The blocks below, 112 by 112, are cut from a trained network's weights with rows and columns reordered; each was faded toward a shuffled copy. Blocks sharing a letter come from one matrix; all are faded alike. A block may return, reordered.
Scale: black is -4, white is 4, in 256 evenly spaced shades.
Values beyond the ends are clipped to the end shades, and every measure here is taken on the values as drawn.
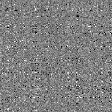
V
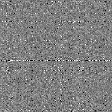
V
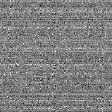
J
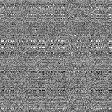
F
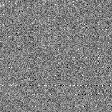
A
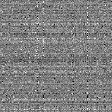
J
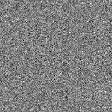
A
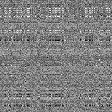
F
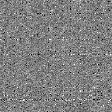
V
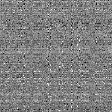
J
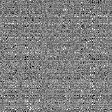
J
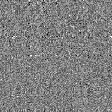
A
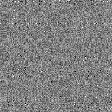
A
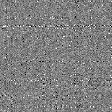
V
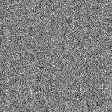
A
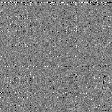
V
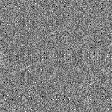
A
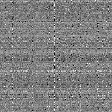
J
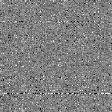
V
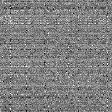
J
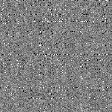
V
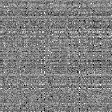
J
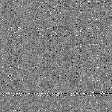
V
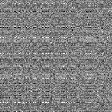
F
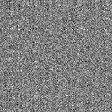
A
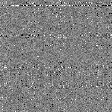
V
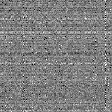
J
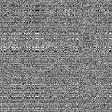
F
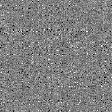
V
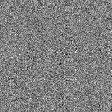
A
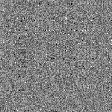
A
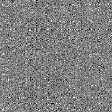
V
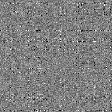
V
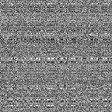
F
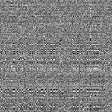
F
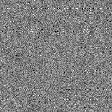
A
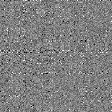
V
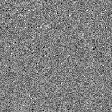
A
